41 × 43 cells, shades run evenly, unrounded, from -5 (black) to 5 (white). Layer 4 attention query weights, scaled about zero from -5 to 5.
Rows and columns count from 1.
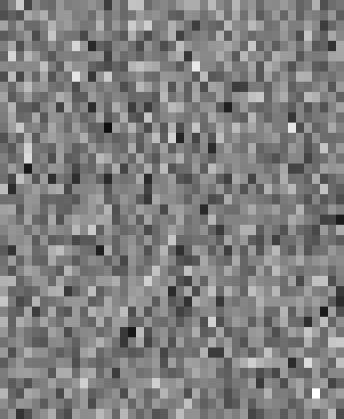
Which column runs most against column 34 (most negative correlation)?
13
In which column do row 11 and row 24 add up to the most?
22
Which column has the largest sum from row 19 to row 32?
1
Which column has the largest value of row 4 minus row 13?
14
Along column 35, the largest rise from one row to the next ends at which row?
25
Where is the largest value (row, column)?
39, 40
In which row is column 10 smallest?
18
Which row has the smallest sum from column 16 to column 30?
35
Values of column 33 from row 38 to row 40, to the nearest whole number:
-3 0 0
